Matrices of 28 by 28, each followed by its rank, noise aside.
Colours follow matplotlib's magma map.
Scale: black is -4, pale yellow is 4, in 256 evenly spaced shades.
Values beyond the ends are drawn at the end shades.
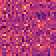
six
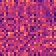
four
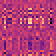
two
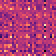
three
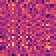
four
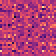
four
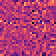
six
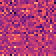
six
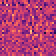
six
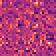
six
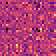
six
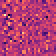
six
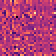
six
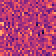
six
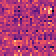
four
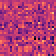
four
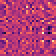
three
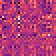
three
